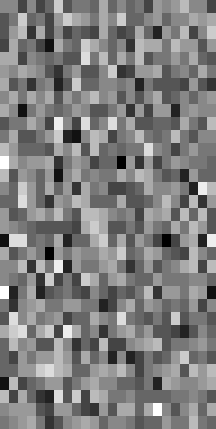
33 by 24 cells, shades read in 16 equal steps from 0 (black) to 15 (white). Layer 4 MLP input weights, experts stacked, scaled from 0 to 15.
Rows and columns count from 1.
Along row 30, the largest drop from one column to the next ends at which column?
3
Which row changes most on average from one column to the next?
19
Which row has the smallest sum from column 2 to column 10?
23
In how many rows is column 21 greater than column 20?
12
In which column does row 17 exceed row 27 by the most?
11
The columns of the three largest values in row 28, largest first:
21, 7, 10
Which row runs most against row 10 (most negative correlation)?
14
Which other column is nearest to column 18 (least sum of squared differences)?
4
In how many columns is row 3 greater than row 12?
9
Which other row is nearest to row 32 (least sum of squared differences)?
27
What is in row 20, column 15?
6
